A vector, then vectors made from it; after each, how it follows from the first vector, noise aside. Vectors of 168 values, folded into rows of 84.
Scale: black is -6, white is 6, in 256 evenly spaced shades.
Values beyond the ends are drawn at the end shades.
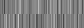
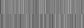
wrapped around, negated, shrunk.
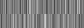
reversed.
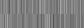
wrapped around, negated, shrunk.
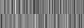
wrapped around.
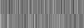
wrapped around, negated, shrunk.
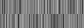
sign-scrambled.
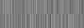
wrapped around, negated, shrunk.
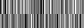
wrapped around, negated, scaled up.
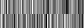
wrapped around, negated, scaled up.
